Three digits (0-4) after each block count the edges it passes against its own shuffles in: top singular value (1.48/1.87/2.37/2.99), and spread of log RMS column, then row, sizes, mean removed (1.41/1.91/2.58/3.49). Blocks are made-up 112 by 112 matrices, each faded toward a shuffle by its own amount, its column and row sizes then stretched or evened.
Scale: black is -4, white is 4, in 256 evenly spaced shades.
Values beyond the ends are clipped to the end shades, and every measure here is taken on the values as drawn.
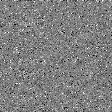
1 0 1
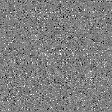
2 1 2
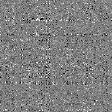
2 3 3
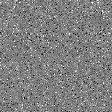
2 0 1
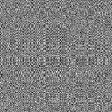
4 3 2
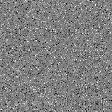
2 0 0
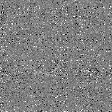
0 2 3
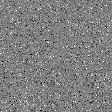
1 0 2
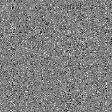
2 2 1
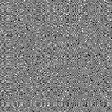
4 1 2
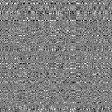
4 0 4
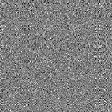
3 2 1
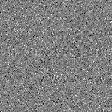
2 0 0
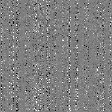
2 4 1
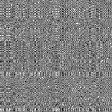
4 2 3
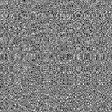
4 1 1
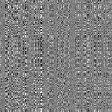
4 4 0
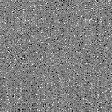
3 0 1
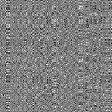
4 3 0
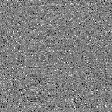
3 0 1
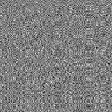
4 0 2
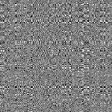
4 3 3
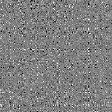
3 3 2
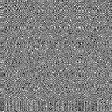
4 1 2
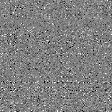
2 1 2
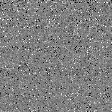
0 1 2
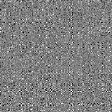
3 3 3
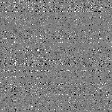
1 2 3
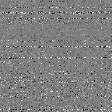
1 2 4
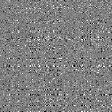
3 3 3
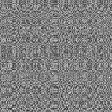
4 1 3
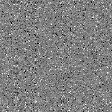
2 2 0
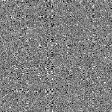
2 2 2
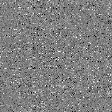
1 2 2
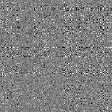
3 3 3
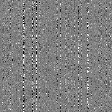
3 4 0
